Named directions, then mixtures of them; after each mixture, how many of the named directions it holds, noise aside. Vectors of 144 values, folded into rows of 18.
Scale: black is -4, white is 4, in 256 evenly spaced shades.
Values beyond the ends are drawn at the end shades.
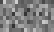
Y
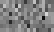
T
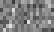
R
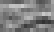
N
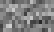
three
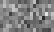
four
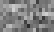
three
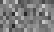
one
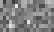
four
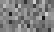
one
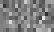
one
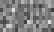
one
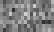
four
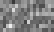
two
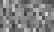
two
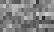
three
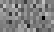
one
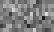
four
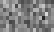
two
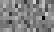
one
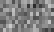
one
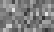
four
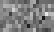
four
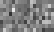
three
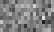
four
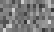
one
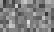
three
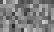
one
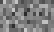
one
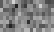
four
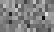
one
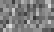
one
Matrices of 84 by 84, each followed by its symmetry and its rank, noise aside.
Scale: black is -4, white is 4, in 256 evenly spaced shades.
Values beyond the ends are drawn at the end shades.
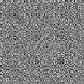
symmetric, rank six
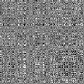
no symmetry, rank six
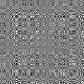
symmetric, rank three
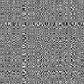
antisymmetric, rank four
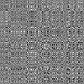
no symmetry, rank four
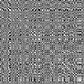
symmetric, rank three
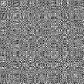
symmetric, rank six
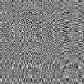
antisymmetric, rank four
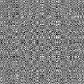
no symmetry, rank six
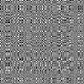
no symmetry, rank three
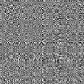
antisymmetric, rank six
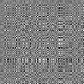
symmetric, rank three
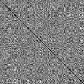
symmetric, rank six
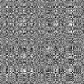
symmetric, rank four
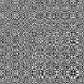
symmetric, rank three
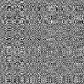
no symmetry, rank six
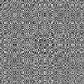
symmetric, rank four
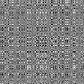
no symmetry, rank three
